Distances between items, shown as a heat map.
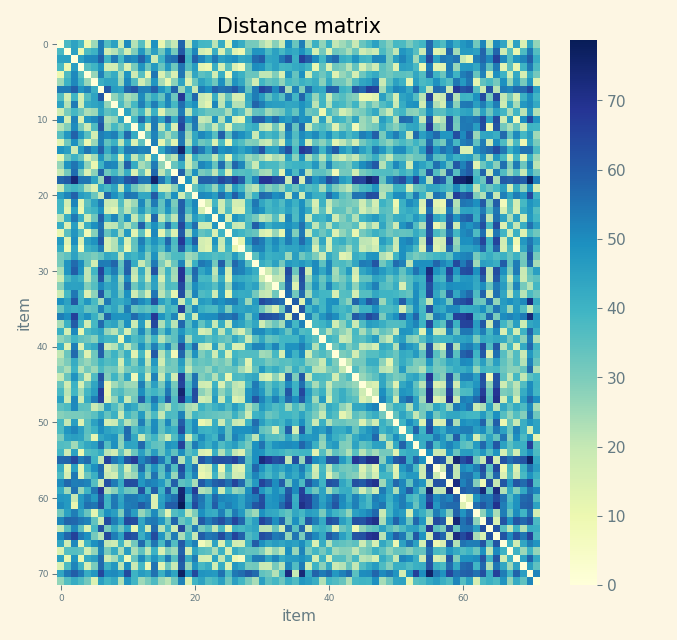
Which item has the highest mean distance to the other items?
18
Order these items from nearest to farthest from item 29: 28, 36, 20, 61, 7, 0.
0, 28, 20, 36, 7, 61
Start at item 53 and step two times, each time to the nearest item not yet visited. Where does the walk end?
42
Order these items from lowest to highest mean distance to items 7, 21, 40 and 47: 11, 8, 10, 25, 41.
10, 8, 11, 41, 25
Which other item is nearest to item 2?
61
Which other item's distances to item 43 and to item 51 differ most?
70
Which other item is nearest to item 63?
58
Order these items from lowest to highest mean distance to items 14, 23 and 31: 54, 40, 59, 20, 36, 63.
54, 40, 59, 20, 63, 36
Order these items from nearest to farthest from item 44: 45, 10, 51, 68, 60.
45, 51, 68, 10, 60
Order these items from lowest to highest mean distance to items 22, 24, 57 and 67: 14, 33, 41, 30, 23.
41, 33, 23, 30, 14
